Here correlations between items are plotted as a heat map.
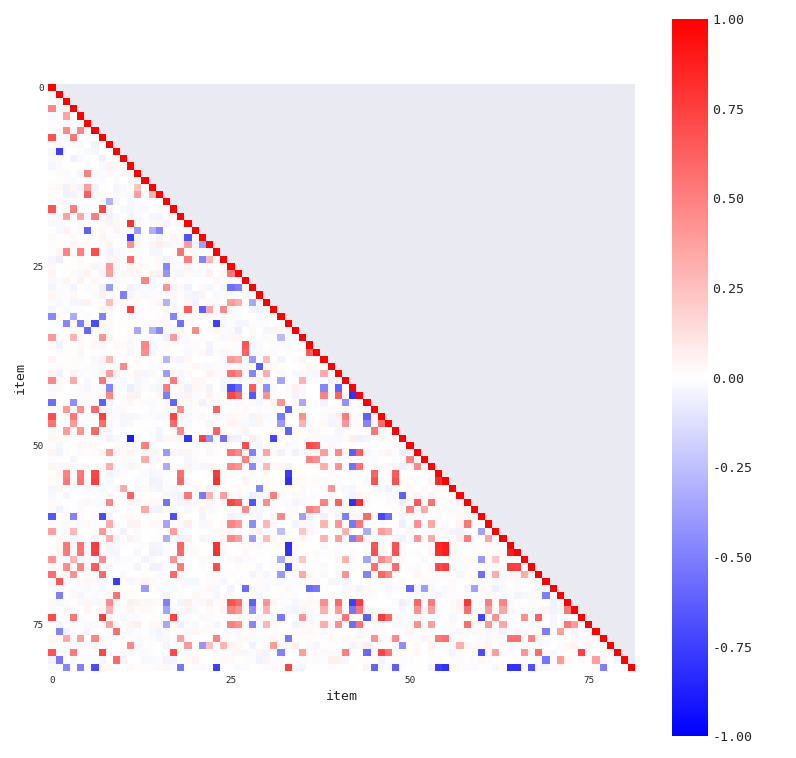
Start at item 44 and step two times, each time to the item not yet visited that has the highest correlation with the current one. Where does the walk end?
32
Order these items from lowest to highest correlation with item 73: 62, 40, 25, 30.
62, 30, 40, 25
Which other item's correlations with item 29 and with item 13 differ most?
39
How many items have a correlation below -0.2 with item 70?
7
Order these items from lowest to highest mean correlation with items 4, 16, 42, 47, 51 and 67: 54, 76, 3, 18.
76, 3, 18, 54
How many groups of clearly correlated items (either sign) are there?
8
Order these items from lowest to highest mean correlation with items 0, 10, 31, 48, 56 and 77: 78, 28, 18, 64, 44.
44, 28, 78, 18, 64
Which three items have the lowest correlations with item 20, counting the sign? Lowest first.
5, 15, 12
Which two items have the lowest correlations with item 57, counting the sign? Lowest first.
49, 21
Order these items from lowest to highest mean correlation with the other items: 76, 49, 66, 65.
49, 76, 66, 65
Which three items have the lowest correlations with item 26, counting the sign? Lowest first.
42, 28, 16
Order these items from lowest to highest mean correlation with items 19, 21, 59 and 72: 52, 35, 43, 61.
35, 52, 61, 43
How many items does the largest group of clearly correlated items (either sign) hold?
18
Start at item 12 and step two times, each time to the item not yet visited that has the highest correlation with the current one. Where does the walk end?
15
